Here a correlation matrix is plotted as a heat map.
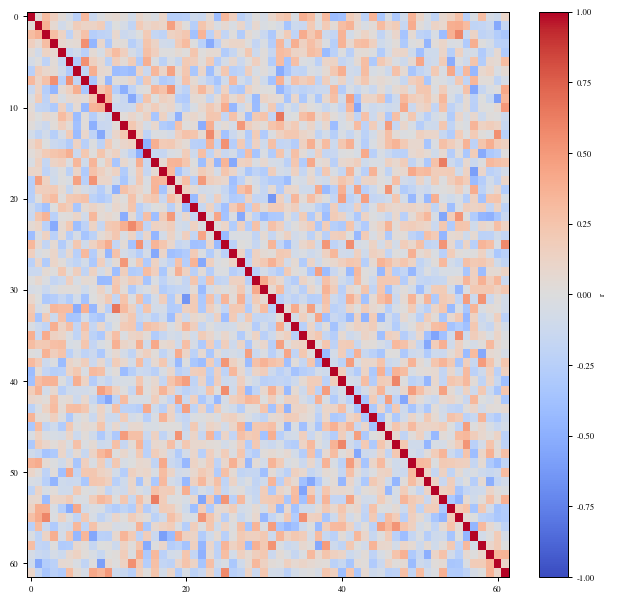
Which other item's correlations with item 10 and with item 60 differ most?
9
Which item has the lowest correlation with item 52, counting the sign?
35
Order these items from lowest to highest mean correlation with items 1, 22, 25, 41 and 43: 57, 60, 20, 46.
60, 57, 46, 20
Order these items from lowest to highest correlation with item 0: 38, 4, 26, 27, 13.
27, 13, 4, 26, 38
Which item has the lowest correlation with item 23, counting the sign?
3
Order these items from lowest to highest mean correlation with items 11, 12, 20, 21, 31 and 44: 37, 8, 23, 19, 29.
8, 37, 19, 29, 23
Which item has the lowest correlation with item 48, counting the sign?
42
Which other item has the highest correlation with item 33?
37
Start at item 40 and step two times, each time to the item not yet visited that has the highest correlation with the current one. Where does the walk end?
56
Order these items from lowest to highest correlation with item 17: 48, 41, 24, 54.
24, 48, 54, 41
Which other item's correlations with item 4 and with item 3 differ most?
7
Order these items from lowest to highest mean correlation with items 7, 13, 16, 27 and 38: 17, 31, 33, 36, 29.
33, 17, 31, 29, 36
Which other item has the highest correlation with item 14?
25
